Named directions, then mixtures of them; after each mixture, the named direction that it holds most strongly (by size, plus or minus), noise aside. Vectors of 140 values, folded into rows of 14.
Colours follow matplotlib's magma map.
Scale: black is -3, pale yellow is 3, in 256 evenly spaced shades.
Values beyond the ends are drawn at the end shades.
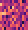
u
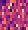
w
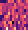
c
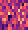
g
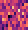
g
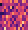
u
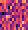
u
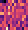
c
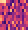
w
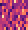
c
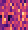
g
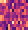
c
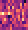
g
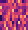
c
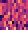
c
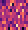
w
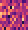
u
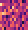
u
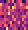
c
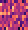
u
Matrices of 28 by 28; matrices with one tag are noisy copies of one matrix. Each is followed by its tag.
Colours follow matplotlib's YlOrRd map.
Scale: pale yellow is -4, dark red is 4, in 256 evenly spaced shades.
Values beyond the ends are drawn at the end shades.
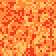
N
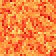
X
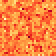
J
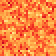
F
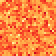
F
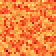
X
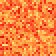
F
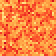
J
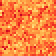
N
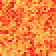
N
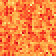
J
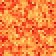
F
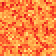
F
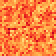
J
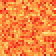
X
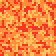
F
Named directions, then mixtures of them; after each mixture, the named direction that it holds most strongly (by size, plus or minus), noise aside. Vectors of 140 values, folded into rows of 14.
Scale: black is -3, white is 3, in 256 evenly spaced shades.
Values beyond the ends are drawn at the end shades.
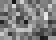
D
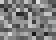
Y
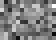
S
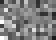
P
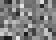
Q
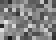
Q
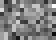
S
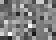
Q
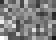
P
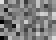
P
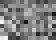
P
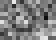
D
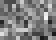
D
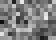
D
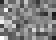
P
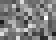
D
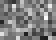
D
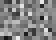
Q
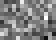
D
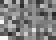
P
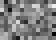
S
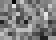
D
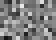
Q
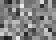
Q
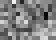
D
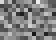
Y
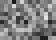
D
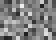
Q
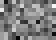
S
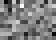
S
